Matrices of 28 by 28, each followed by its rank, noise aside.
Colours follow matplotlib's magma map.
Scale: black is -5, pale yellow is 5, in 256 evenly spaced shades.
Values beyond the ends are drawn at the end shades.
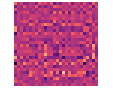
three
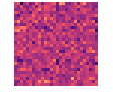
seven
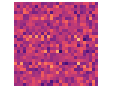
five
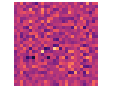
six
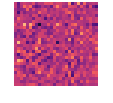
four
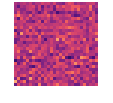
six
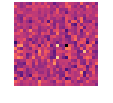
five
